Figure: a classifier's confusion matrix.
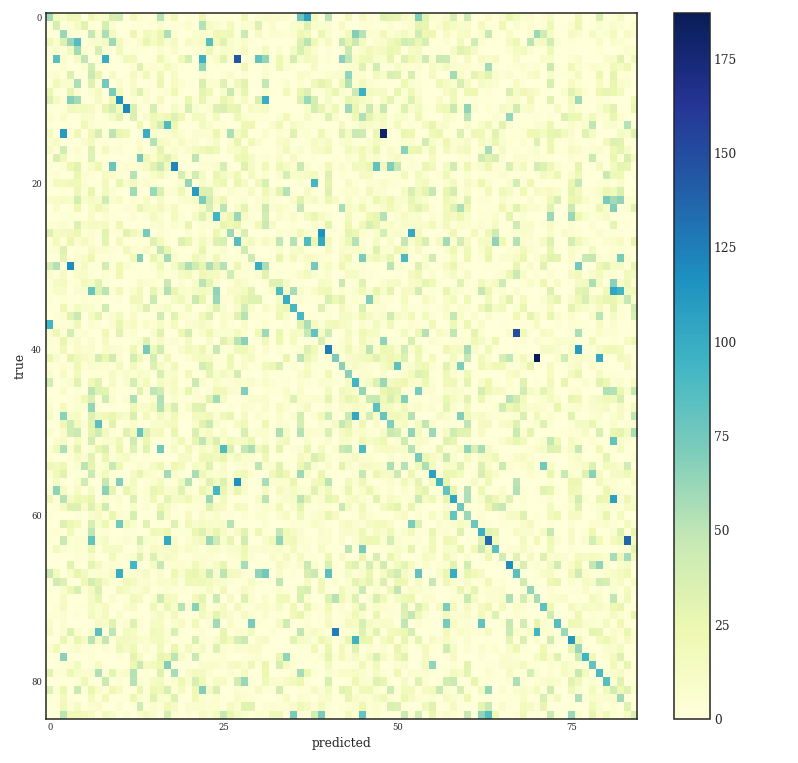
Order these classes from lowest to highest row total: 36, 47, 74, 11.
47, 36, 74, 11
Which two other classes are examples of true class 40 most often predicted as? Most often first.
76, 14
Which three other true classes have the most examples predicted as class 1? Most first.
5, 57, 30
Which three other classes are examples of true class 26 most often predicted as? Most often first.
39, 52, 14
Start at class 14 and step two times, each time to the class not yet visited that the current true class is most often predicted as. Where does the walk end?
44
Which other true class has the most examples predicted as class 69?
3
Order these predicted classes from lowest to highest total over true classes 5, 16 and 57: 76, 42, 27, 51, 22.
76, 42, 51, 22, 27
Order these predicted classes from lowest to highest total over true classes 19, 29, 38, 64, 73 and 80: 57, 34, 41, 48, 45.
41, 48, 34, 57, 45
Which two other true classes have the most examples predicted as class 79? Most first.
41, 66
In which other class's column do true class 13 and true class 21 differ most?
17
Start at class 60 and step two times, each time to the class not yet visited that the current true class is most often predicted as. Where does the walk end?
81
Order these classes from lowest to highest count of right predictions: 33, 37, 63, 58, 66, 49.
37, 49, 33, 58, 66, 63
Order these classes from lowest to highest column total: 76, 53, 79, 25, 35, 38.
35, 38, 79, 25, 53, 76
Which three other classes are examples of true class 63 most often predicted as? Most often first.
83, 17, 6
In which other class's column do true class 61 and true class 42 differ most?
50
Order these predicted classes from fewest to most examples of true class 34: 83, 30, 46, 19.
19, 30, 83, 46
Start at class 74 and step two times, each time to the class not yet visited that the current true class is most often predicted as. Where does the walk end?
70
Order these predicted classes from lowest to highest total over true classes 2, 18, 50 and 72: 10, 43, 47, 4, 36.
10, 43, 4, 47, 36
